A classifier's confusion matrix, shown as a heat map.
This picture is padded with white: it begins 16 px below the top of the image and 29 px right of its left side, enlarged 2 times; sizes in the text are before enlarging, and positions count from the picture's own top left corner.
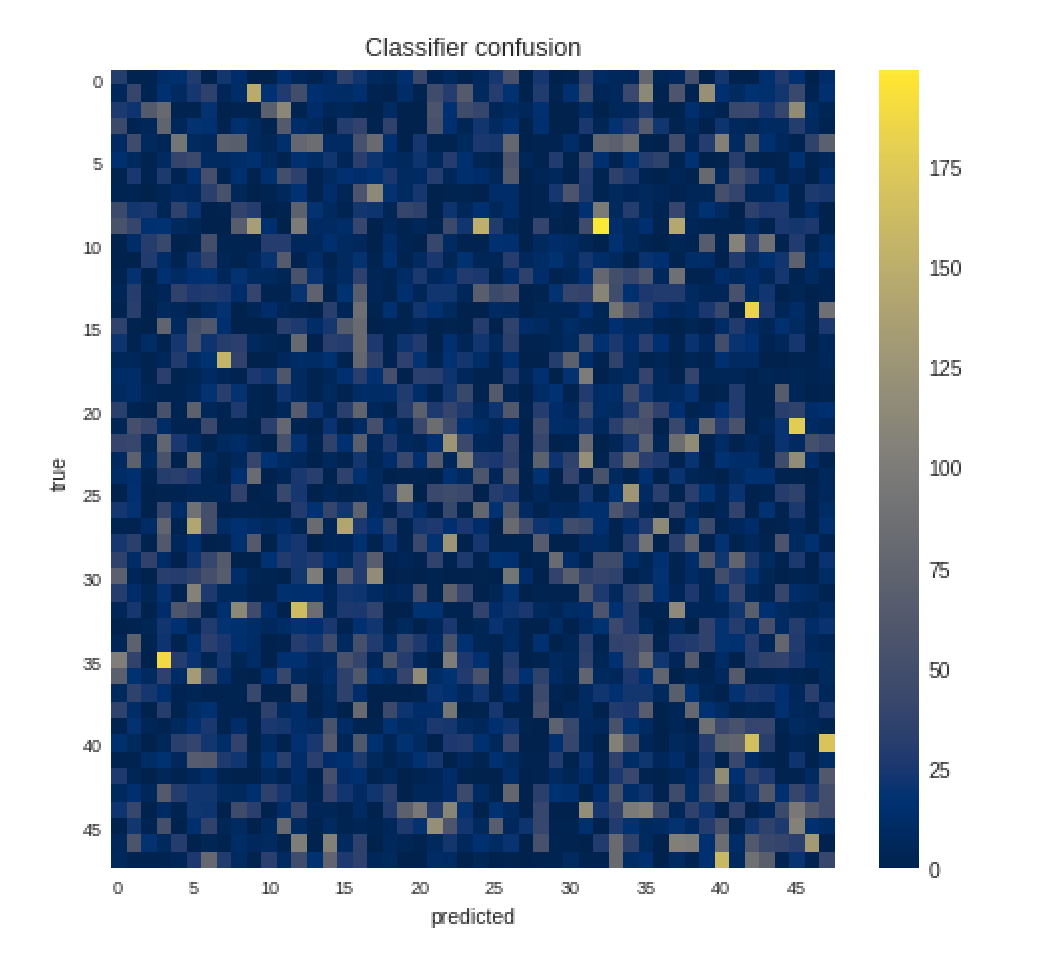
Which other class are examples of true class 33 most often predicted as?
43
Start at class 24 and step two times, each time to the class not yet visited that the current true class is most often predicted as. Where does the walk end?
32
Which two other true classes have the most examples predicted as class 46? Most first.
44, 22
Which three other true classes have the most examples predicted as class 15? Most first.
27, 30, 35
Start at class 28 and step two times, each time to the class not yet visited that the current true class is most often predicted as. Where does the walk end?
38
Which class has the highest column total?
16
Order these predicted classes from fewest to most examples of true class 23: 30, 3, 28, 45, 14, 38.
14, 38, 30, 3, 28, 45
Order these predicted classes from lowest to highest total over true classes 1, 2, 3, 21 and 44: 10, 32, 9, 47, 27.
27, 32, 47, 10, 9
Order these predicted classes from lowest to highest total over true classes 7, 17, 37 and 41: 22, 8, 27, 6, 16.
27, 22, 8, 6, 16
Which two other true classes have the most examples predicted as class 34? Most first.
25, 44
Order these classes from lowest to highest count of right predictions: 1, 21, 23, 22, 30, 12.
1, 12, 30, 21, 23, 22
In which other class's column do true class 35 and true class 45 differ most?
3
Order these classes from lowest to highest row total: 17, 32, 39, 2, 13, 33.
33, 17, 39, 2, 13, 32
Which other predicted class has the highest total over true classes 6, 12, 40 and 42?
47
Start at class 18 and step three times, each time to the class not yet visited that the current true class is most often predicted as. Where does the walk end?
26
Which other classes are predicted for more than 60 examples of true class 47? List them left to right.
6, 14, 33, 40, 42, 43
